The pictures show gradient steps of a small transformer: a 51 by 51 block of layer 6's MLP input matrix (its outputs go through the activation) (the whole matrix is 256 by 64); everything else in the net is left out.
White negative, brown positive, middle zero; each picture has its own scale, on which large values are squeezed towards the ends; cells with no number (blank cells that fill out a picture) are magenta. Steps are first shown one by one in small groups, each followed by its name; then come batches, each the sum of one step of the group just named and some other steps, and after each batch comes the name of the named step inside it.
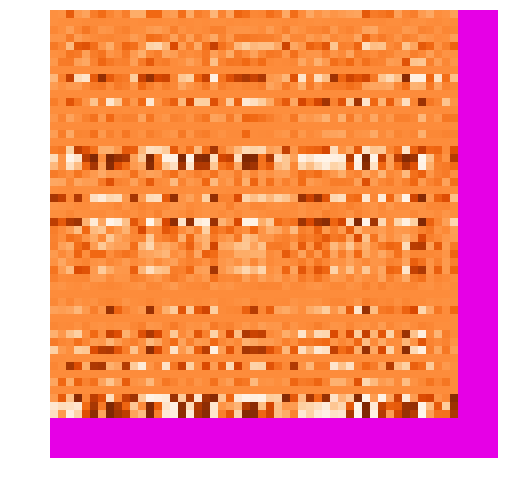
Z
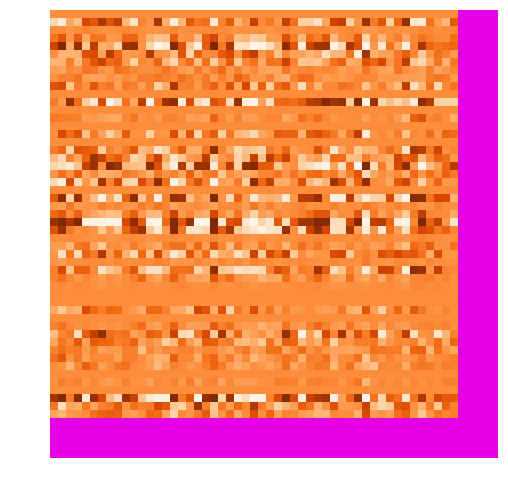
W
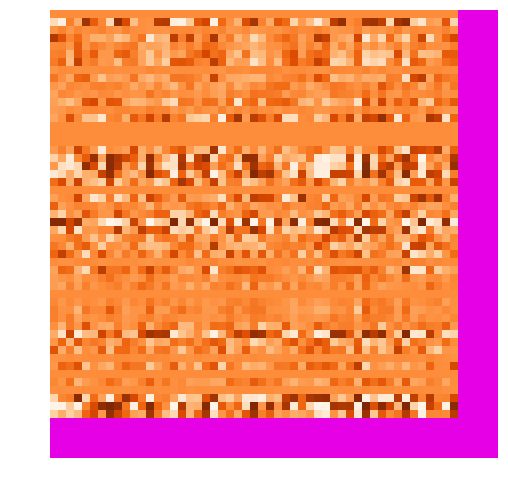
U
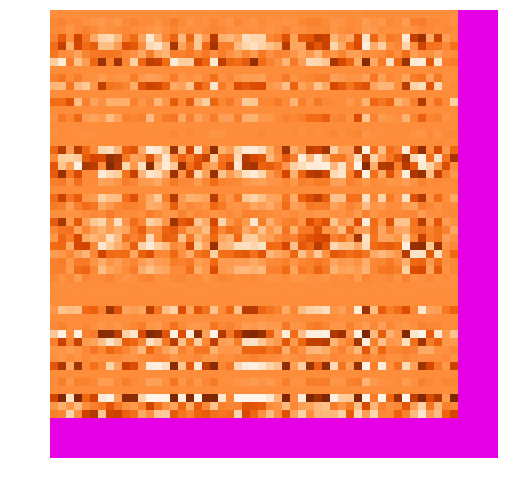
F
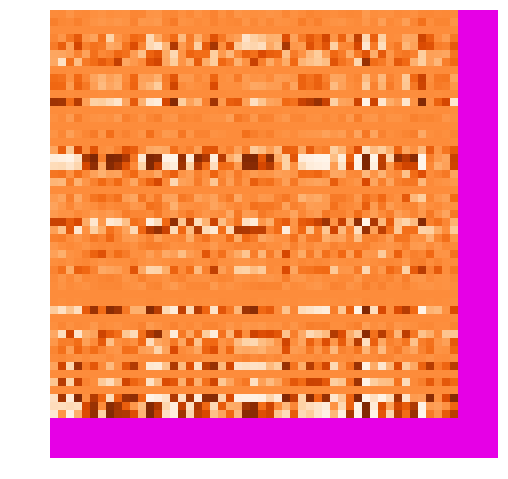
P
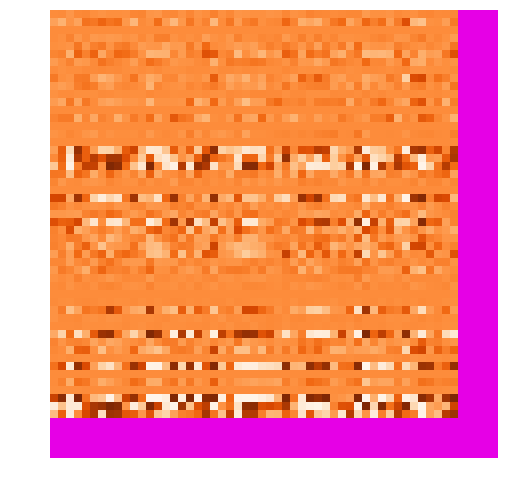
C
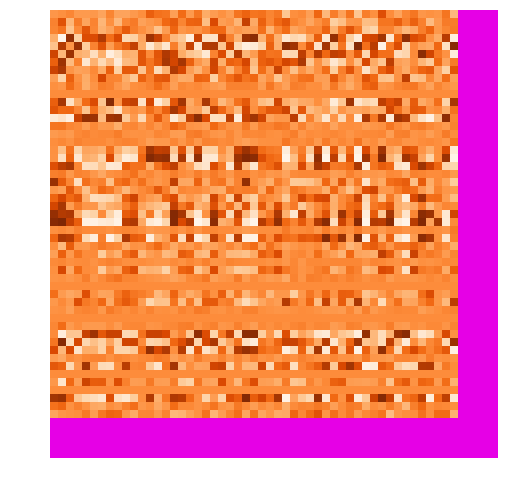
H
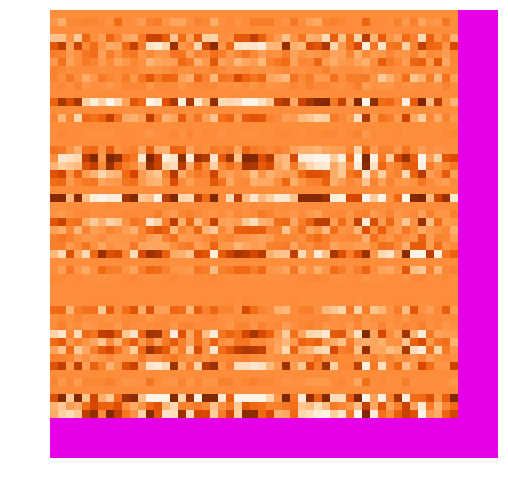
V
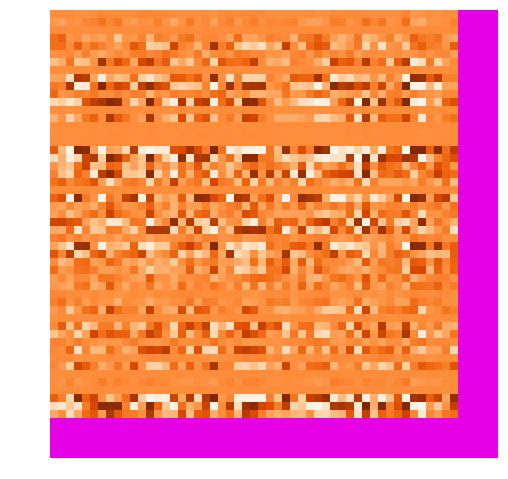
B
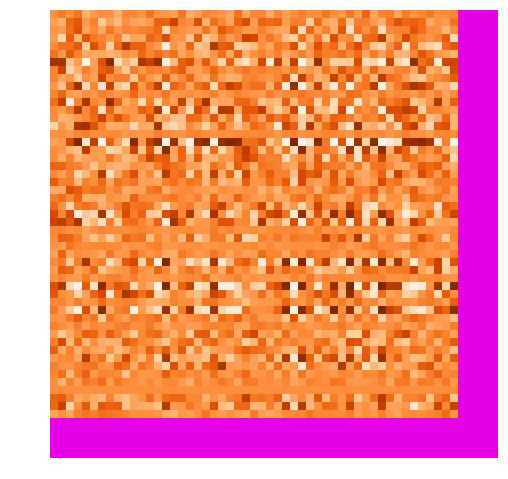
H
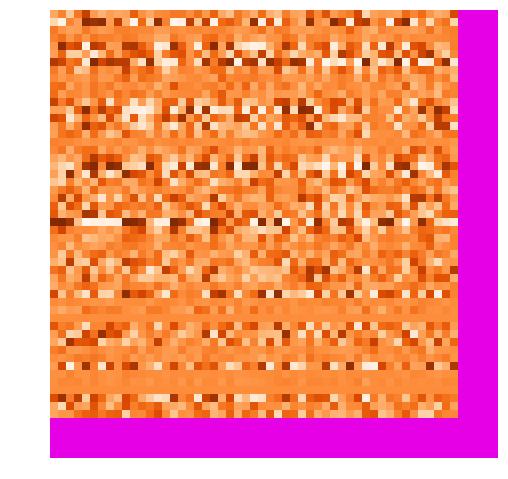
W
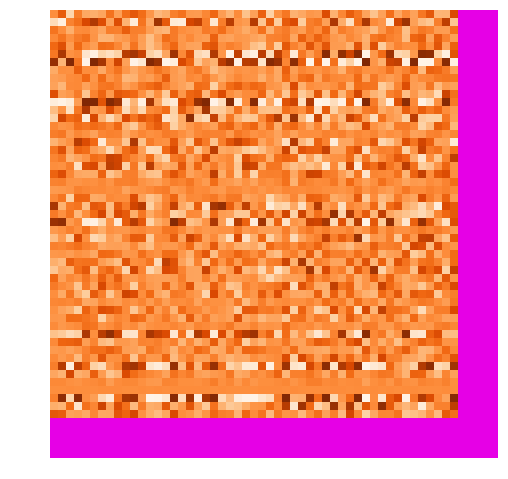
F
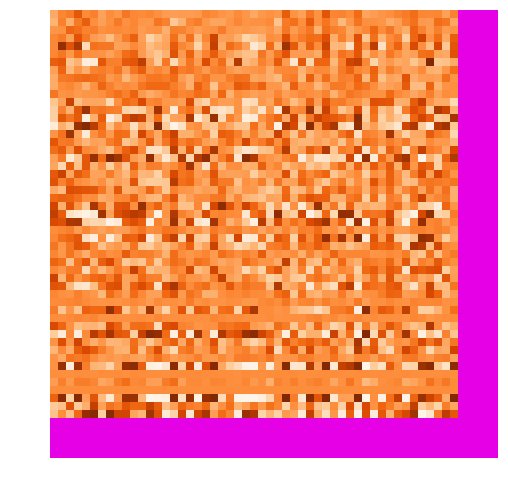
F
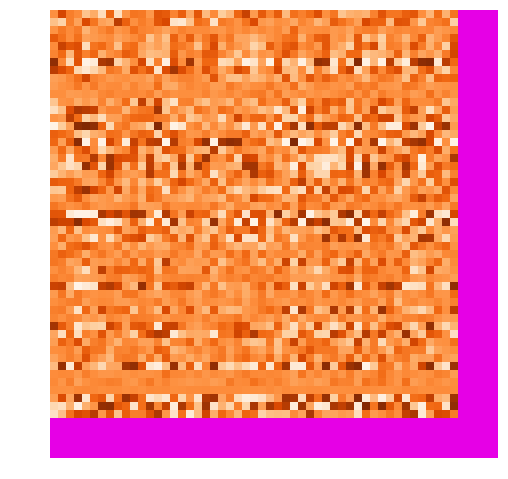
U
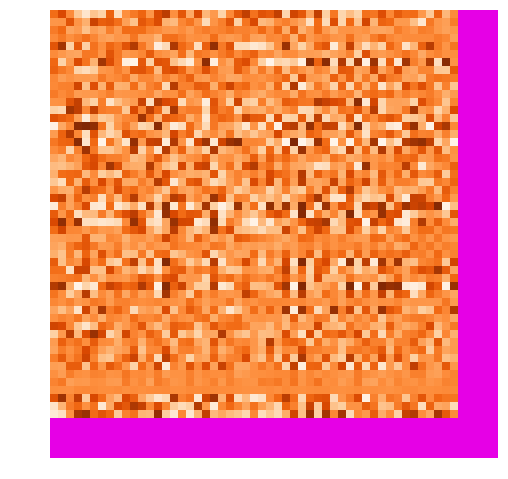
W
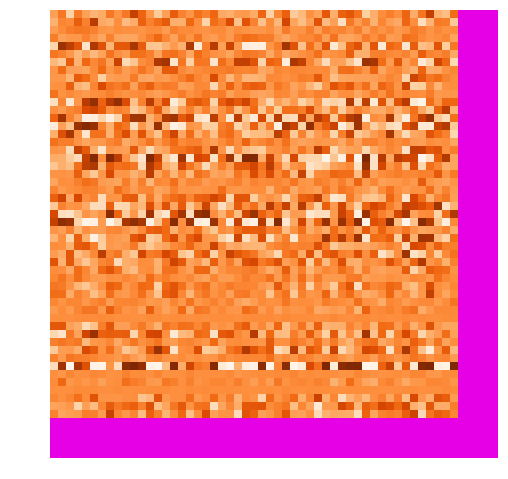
B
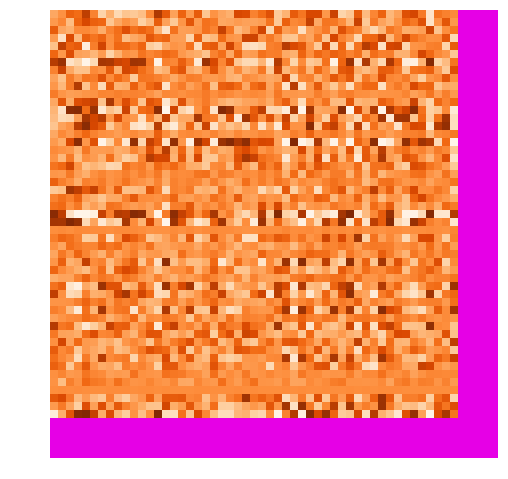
H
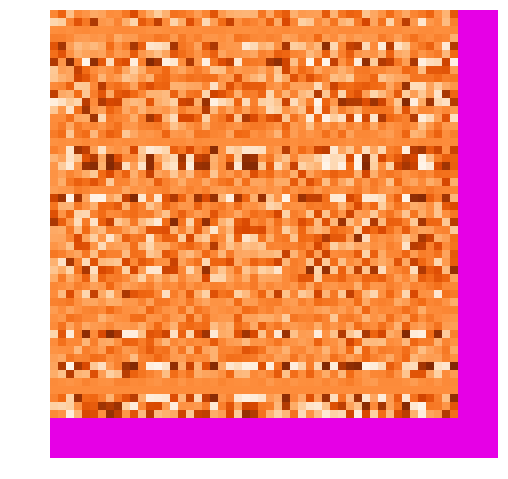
B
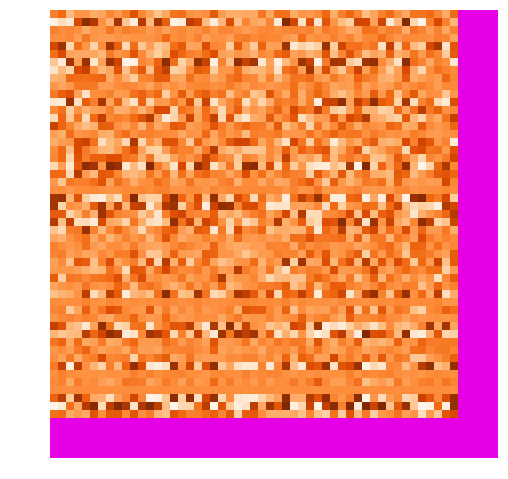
C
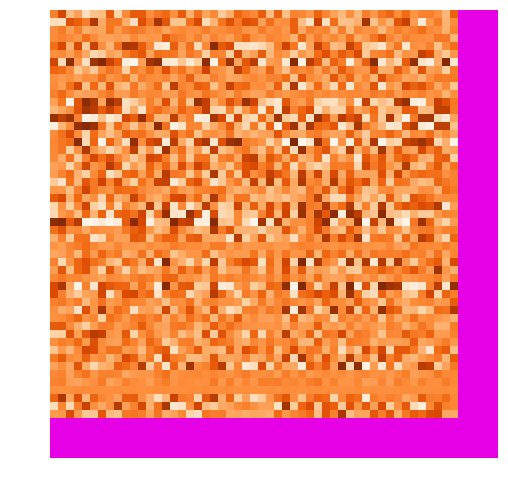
W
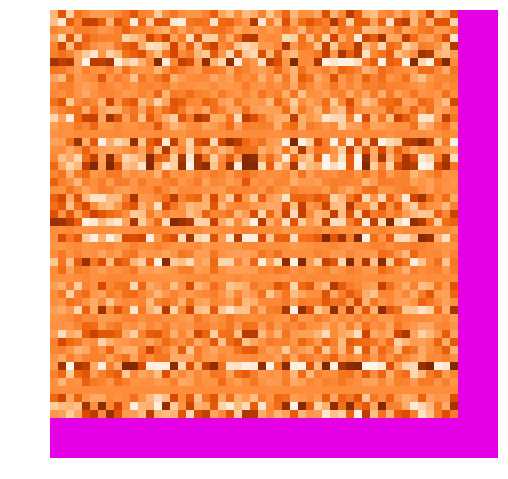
H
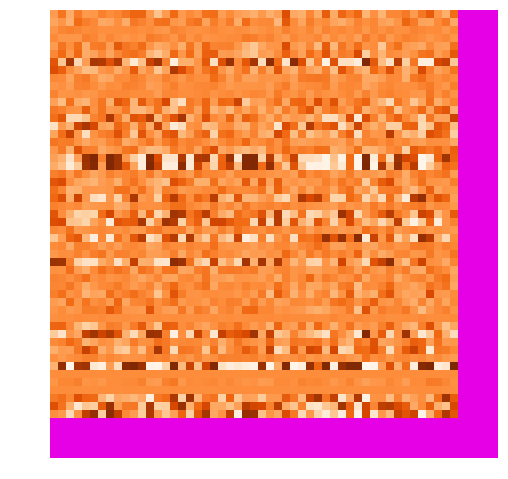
C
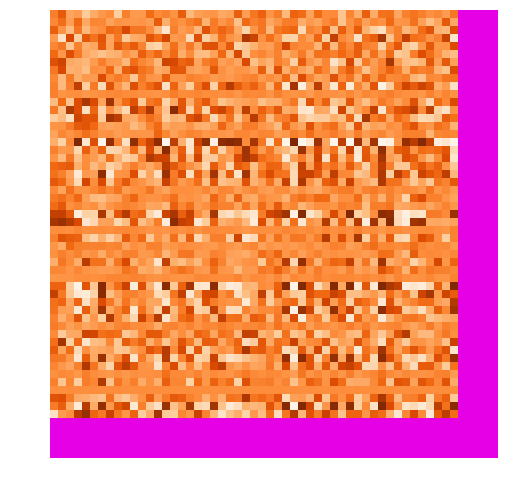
H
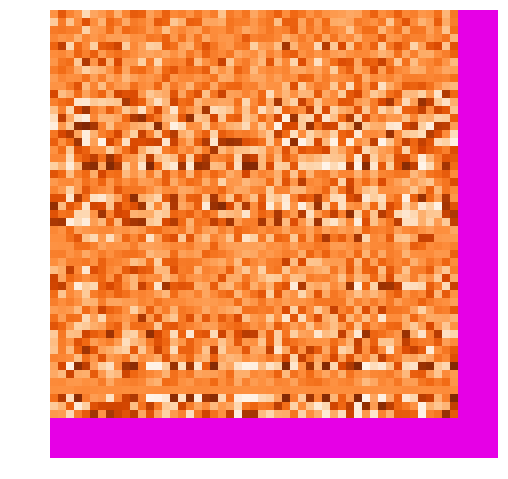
C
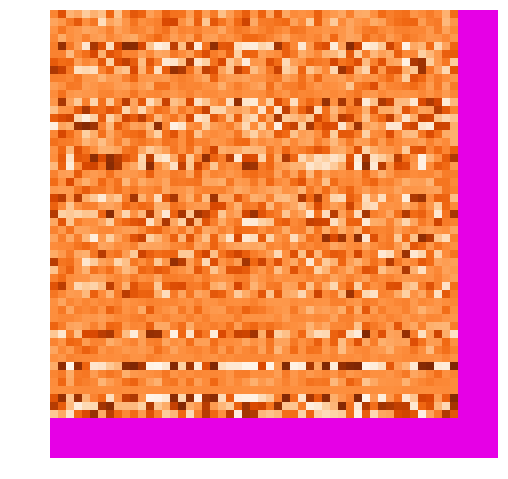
C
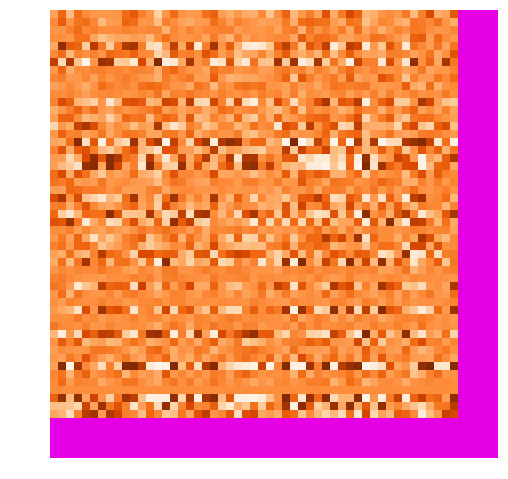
F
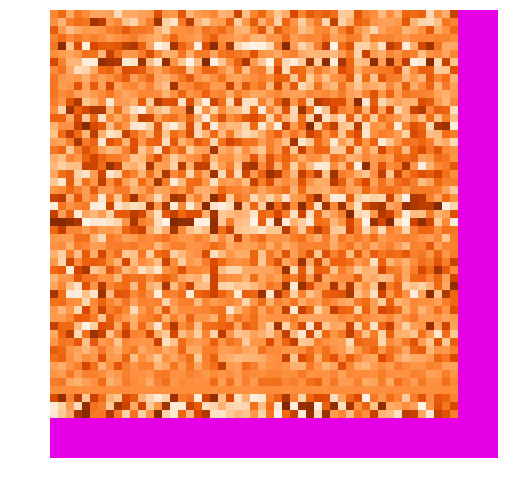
W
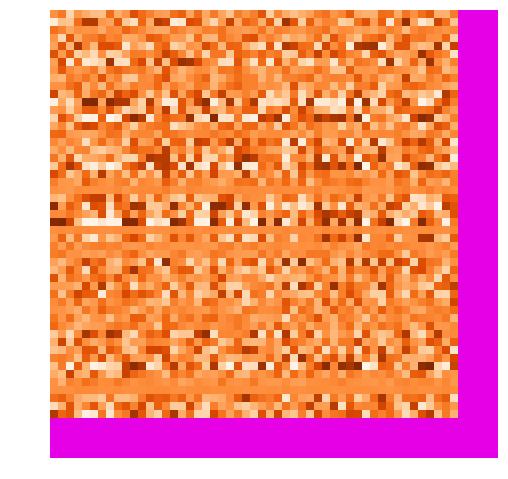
H
